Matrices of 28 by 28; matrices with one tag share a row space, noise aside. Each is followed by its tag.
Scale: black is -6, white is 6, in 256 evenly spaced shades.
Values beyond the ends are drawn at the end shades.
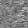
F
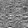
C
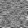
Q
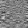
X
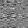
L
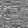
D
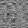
L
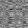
C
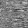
F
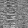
L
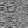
L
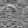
L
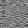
X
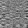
X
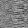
F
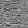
D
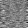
X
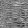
F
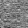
D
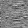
F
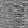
F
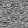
Q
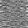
Q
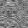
L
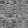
L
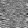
X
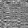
D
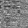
D
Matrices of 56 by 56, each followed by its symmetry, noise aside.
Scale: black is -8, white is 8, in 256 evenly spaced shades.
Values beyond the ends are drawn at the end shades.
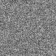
no symmetry.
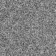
mirrored top to bottom.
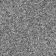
same after a half turn.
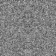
mirrored left to right.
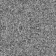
mirrored top to bottom.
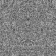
mirrored left to right.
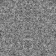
mirrored left to right.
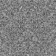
mirrored left to right.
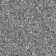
no symmetry.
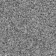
no symmetry.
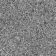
symmetric across the other diagonal.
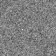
symmetric.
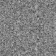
mirrored top to bottom.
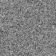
same after a half turn.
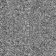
mirrored top to bottom.
